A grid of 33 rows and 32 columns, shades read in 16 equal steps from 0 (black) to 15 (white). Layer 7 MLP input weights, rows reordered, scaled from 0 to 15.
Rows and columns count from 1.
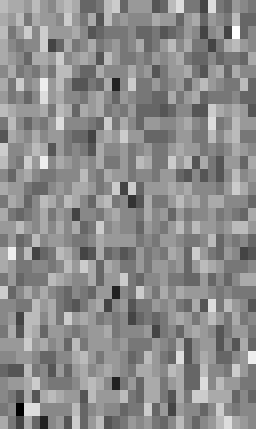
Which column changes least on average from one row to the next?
19
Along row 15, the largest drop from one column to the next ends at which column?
16
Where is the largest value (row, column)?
3, 30
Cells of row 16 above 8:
15
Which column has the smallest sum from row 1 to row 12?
26
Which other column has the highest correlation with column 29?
13
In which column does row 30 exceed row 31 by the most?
5
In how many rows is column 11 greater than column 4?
11
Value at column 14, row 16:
11
